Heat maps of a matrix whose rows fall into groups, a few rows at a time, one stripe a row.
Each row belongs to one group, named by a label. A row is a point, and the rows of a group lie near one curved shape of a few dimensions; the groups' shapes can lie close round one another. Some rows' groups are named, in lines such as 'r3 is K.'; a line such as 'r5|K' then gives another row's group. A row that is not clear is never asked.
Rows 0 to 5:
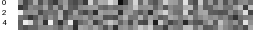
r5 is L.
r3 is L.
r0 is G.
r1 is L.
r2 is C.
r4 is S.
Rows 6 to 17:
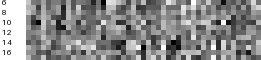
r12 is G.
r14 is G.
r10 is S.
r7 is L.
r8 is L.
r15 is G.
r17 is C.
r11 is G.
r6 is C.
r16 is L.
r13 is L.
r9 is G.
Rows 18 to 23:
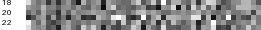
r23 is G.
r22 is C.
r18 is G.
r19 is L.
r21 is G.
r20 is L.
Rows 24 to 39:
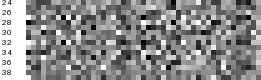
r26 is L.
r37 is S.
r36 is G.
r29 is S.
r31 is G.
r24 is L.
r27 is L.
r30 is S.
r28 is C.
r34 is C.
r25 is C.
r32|L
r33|C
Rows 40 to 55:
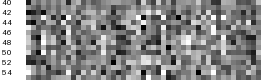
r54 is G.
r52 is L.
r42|L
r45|G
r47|S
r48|S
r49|C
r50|S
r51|L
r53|C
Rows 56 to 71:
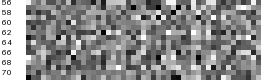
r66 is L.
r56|C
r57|L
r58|L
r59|C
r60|L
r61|L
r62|C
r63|L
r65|G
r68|C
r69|G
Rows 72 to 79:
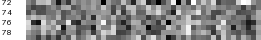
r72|L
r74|L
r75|S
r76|S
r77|S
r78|S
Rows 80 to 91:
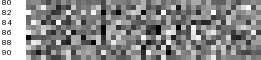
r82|G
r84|S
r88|S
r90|S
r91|G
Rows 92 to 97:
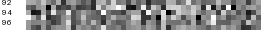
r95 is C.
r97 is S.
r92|S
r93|G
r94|S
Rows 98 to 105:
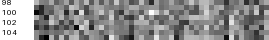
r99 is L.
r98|L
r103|C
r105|S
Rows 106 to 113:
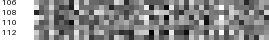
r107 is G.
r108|C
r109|C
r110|G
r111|G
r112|G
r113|L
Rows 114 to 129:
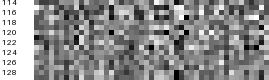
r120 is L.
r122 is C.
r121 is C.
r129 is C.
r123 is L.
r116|G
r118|G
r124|C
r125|G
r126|G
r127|L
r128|C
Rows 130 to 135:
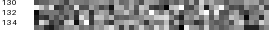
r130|L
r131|C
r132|C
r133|C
